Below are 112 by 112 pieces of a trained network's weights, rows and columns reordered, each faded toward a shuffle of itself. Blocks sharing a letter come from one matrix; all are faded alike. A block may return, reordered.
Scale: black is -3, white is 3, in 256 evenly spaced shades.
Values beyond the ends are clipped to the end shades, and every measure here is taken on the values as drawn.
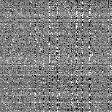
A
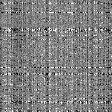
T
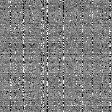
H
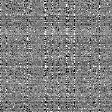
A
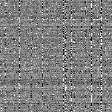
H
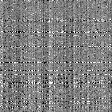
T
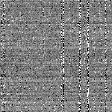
H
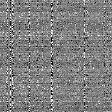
H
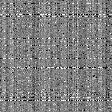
T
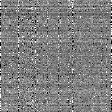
H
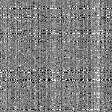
T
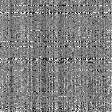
T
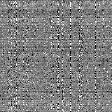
H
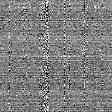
A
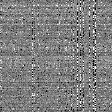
H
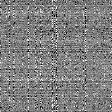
A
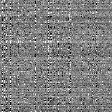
A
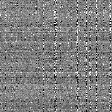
A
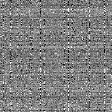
H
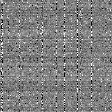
H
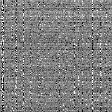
A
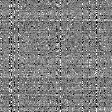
A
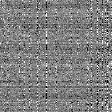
H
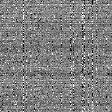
H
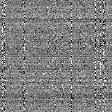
H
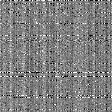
T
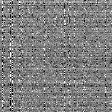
A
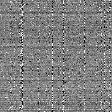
H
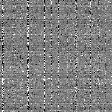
H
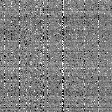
H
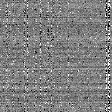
H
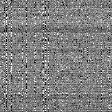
H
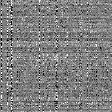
A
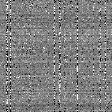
H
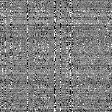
A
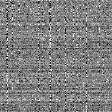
A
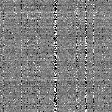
H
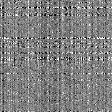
T
